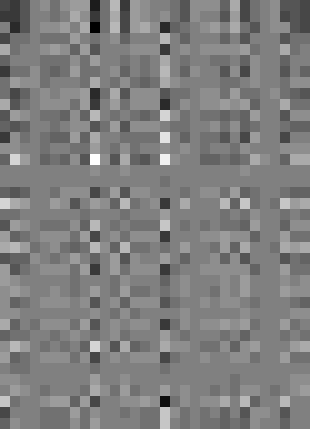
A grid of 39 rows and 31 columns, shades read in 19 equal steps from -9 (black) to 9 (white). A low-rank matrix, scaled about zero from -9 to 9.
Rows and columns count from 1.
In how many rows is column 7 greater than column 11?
14
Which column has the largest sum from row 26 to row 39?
1
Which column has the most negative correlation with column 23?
8
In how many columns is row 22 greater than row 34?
15
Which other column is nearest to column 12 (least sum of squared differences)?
24
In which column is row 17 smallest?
17
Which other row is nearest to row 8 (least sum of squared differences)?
36
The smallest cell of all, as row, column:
3, 10
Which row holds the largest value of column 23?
19
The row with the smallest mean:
2
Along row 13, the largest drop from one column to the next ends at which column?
18
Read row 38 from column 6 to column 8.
-1 -1 2
